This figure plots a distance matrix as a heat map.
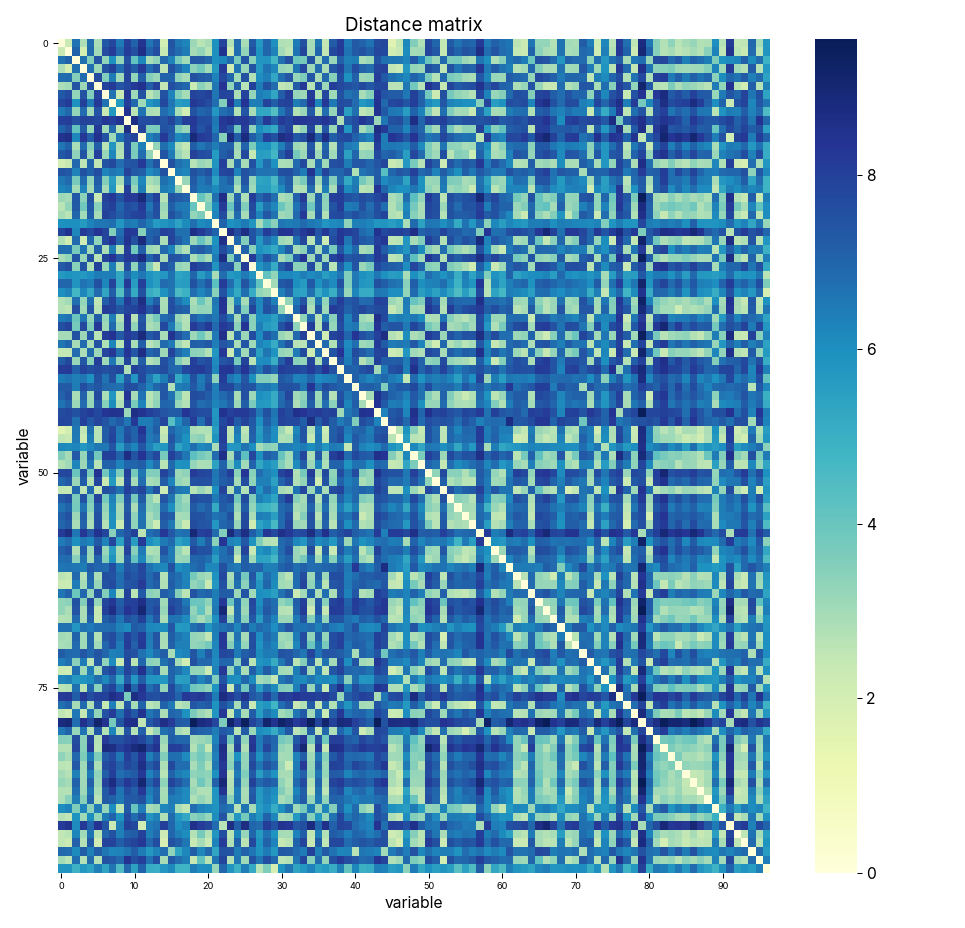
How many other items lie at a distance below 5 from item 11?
5
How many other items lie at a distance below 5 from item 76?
3
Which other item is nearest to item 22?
91
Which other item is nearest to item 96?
29
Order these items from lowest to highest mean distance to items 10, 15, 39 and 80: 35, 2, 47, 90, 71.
35, 2, 47, 71, 90
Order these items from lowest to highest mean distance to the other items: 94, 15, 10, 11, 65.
65, 10, 94, 15, 11
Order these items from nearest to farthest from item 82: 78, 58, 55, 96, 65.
78, 65, 96, 58, 55
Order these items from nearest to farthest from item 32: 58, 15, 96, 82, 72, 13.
72, 13, 96, 58, 15, 82
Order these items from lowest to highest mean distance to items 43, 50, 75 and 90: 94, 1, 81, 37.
1, 81, 37, 94
